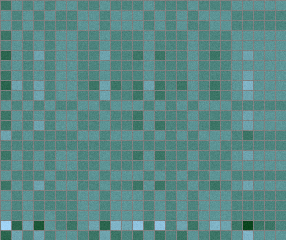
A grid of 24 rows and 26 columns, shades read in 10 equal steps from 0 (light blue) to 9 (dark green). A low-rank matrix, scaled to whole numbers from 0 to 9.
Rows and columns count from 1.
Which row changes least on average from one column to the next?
15
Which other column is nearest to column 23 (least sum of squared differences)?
4
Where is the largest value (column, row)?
23, 23
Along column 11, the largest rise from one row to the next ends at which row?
24
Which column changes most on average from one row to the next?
1
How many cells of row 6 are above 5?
4
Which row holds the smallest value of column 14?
9
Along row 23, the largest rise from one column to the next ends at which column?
2
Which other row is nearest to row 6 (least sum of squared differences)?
10
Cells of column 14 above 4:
10
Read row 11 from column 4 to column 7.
5 4 5 5
